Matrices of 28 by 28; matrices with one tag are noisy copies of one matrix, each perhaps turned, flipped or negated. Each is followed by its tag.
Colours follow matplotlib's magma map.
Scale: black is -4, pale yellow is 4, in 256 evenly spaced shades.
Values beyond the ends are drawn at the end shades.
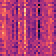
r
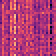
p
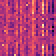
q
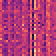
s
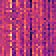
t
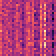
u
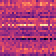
r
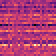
t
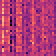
u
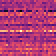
t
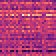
p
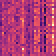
u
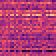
p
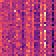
u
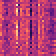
r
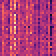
p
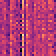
s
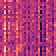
p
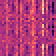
q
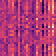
q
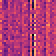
s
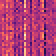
t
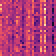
u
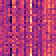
t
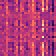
q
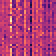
t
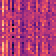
q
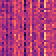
t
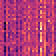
p
